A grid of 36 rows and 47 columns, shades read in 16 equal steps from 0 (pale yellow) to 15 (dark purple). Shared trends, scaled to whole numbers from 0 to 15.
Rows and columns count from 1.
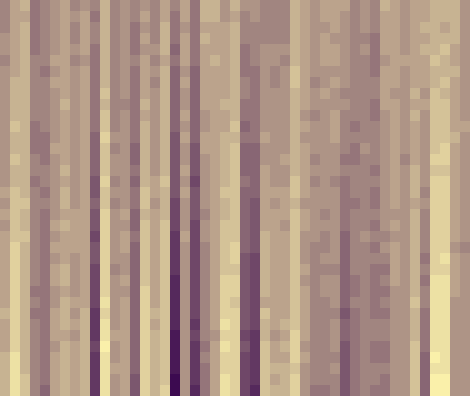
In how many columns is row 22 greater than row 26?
9
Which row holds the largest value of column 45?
3
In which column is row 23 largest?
18
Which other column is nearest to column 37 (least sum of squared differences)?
32
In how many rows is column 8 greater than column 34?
10
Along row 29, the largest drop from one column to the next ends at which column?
11
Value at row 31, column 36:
8
